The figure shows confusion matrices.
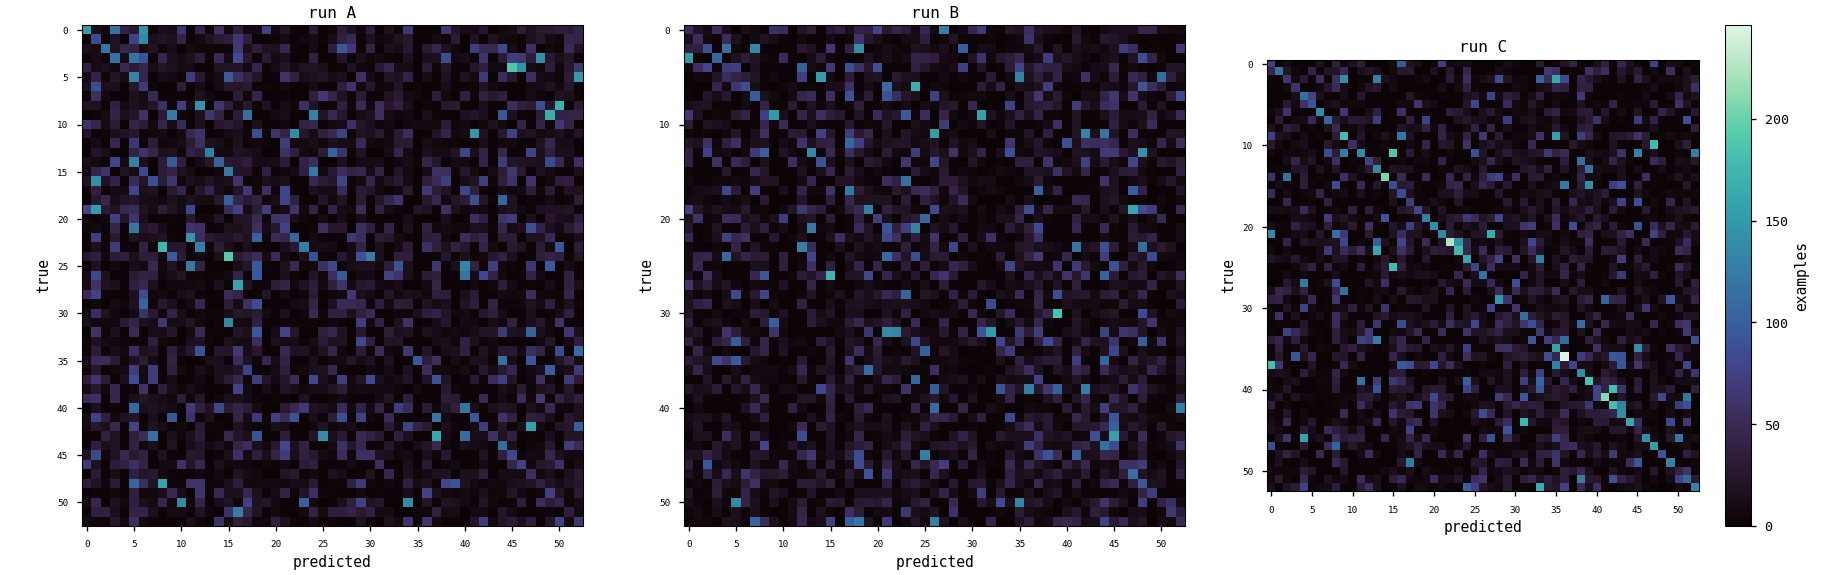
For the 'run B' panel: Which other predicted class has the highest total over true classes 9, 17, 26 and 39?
15
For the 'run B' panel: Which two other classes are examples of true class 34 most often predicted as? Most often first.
25, 45
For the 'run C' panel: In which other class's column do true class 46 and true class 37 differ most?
0
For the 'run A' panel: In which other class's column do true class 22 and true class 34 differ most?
11
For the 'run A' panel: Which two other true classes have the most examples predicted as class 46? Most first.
4, 3
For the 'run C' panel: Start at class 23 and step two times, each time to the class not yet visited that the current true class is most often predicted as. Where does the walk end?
39
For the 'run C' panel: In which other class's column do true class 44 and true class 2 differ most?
31
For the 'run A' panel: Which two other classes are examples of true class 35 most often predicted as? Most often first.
44, 47
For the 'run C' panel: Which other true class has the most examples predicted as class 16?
9
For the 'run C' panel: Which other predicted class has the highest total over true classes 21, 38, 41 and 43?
27
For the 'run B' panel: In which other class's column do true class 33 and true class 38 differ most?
36
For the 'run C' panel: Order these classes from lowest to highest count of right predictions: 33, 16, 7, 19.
33, 16, 7, 19
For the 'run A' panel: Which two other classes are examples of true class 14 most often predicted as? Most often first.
5, 9
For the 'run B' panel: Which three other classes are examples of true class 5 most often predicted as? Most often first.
14, 35, 50
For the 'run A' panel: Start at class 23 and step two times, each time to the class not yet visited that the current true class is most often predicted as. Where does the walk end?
50
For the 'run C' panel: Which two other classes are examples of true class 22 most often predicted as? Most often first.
23, 13
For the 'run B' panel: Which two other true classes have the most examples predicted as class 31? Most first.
9, 32
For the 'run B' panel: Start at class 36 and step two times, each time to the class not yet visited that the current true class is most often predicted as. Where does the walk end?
47
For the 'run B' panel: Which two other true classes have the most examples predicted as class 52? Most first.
40, 7
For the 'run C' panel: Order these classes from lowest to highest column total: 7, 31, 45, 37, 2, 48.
48, 37, 7, 2, 31, 45
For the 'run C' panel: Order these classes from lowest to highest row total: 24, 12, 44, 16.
16, 12, 24, 44
